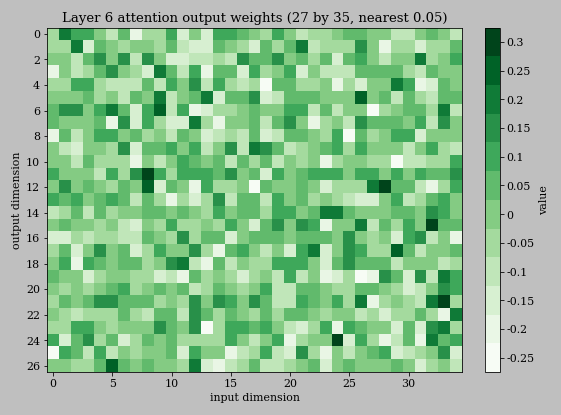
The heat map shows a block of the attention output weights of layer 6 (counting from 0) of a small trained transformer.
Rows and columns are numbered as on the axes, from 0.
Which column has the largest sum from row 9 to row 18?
8
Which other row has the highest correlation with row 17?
26
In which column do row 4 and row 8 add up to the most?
29
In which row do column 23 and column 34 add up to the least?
25
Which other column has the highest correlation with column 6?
4
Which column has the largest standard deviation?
12
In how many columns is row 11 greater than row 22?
25
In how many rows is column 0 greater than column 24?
10
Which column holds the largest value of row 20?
33
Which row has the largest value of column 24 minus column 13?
24
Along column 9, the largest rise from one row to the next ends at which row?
5
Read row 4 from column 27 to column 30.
0 0 0.2 0.1
